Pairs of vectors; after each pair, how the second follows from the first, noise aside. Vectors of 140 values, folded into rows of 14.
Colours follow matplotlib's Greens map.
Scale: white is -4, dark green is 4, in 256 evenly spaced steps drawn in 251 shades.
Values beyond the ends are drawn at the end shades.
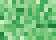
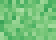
negated, shrunk.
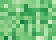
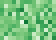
sign-scrambled.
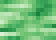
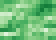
copied.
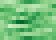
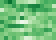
negated.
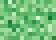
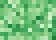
sign-scrambled.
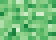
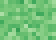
negated, shrunk.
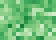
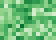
copied.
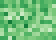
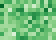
shuffled.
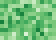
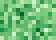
copied.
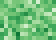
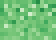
reversed, partly zeroed.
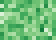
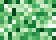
reversed, scaled up.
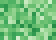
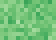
negated, shrunk.
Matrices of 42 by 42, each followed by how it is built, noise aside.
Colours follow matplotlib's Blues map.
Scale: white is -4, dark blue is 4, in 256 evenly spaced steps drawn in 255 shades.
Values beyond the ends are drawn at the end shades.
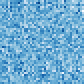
low rank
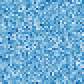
noise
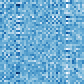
low rank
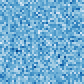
noise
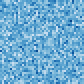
noise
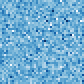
sparse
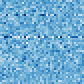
uneven rows
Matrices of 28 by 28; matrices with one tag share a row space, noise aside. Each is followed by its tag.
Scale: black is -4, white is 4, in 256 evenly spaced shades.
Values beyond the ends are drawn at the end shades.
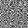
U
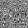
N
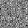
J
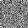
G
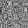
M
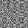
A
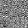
N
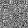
N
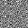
J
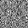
J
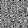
U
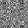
A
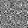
U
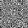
G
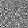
M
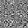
U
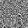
G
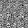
A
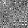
N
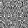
G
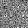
N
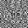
U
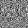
J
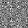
J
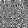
G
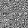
N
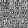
N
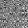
N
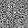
A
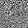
U
